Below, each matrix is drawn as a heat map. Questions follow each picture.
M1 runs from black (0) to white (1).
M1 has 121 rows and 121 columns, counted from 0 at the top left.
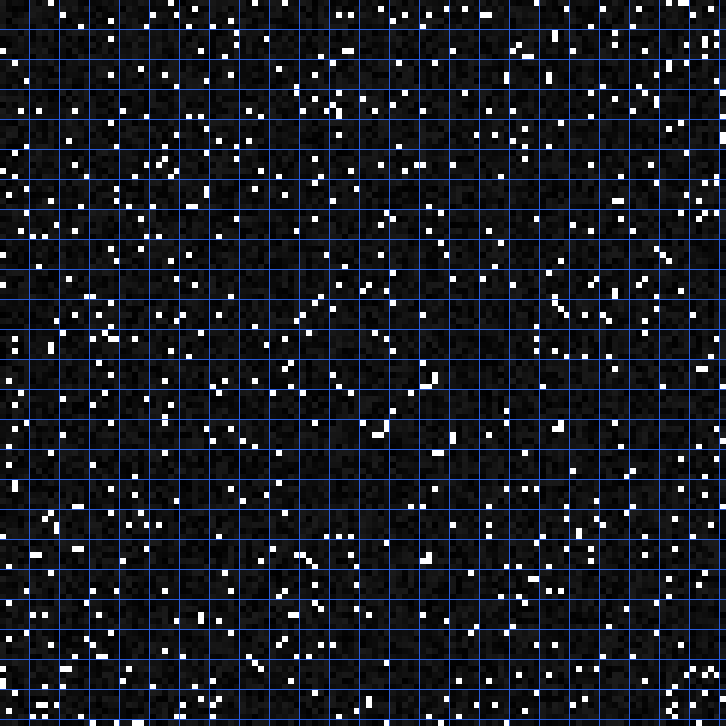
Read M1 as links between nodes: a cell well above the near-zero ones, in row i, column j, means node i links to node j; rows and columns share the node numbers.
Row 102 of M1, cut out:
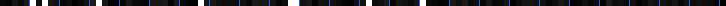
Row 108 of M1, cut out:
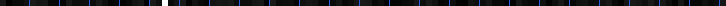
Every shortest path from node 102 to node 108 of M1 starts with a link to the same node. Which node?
node 70
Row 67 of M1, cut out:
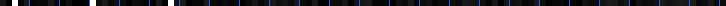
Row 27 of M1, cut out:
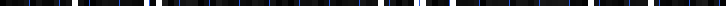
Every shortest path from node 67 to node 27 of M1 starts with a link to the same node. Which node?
node 15
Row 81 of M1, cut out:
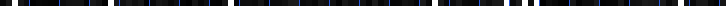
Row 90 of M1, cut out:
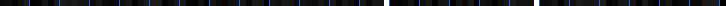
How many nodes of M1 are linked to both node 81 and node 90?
1
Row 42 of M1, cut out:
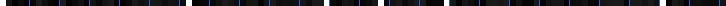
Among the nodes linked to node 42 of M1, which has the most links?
node 0
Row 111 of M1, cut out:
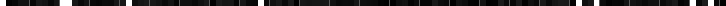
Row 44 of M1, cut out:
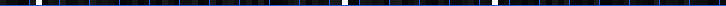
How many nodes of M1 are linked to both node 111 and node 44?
0
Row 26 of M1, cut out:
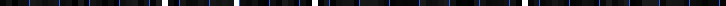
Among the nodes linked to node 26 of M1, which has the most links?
node 52
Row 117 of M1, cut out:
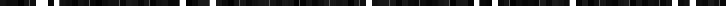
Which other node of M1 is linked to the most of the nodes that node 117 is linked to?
node 119
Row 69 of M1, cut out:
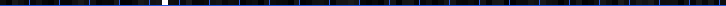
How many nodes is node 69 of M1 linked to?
1
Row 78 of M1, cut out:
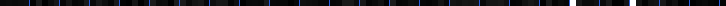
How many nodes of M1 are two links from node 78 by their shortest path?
8
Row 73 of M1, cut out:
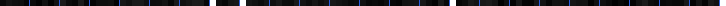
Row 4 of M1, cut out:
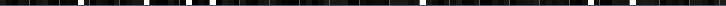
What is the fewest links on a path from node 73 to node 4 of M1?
2
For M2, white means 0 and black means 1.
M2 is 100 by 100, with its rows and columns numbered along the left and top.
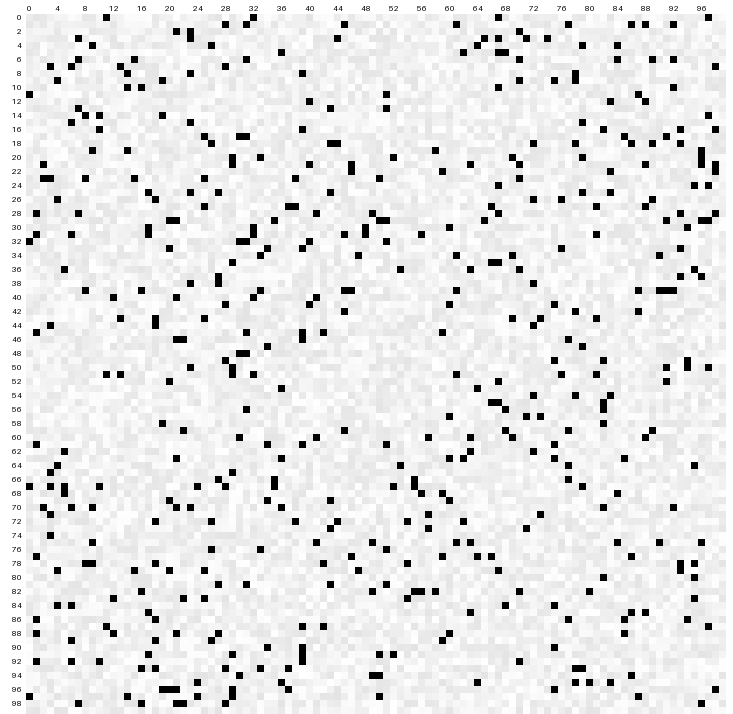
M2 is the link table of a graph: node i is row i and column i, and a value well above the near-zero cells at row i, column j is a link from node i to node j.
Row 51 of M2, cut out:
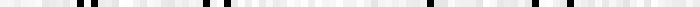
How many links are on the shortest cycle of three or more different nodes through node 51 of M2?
4
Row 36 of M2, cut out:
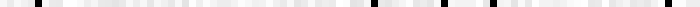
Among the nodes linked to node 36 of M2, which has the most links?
node 70
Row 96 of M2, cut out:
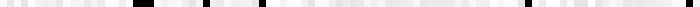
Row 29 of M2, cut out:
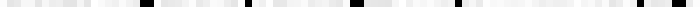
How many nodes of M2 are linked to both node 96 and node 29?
2
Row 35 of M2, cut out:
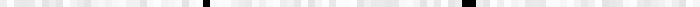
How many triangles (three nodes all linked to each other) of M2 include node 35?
0
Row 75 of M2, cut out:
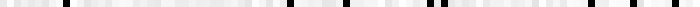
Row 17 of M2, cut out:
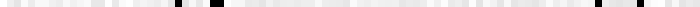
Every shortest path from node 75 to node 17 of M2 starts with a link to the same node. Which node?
node 63
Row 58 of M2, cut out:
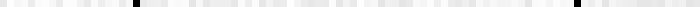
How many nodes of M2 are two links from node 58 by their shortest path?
9
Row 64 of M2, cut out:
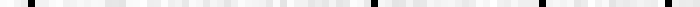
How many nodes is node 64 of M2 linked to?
4
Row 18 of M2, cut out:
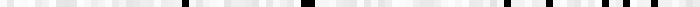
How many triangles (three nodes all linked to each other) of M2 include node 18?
4
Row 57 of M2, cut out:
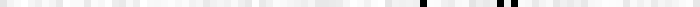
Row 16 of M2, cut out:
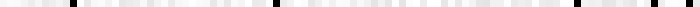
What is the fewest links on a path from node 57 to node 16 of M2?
5
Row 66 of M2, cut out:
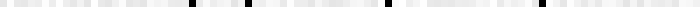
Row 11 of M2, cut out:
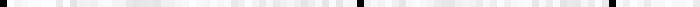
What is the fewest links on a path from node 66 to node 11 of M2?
4
